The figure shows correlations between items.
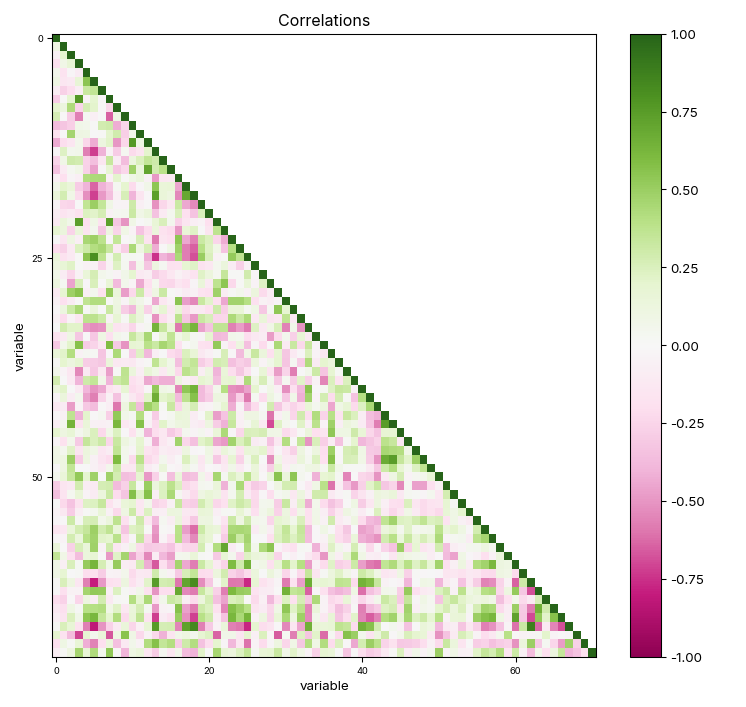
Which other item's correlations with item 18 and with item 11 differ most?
66
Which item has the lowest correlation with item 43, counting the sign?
28
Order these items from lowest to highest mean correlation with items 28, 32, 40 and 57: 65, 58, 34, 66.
34, 65, 66, 58
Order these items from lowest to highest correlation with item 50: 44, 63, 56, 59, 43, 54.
54, 43, 59, 44, 63, 56
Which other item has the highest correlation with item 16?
63
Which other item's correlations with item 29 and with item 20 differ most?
68
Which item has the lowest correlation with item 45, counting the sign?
51
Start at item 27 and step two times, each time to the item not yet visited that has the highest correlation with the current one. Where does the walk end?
22
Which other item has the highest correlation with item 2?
44
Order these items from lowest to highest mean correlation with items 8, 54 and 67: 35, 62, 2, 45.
35, 45, 2, 62
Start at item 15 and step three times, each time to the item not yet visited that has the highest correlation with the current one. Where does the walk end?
52
